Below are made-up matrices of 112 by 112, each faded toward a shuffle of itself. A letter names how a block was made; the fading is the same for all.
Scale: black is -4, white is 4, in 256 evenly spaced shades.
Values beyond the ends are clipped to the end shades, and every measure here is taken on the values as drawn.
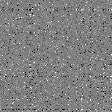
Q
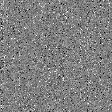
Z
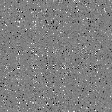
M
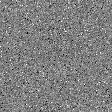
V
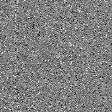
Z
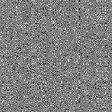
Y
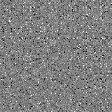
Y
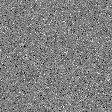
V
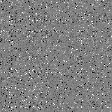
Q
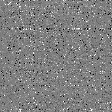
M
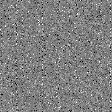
Z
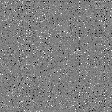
M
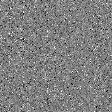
Z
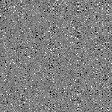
Y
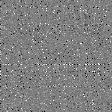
Q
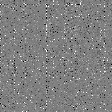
M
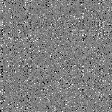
Y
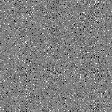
Y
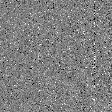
Z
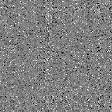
Y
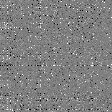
Q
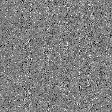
Z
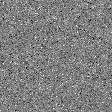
V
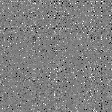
Q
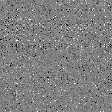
Q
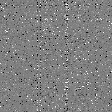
M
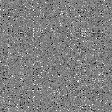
Y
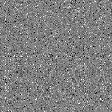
Y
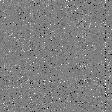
M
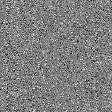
Z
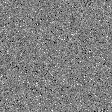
V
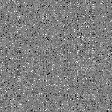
Y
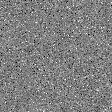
V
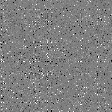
M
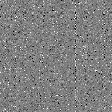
Y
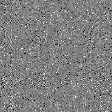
Y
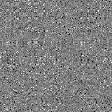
Y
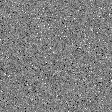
V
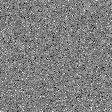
V
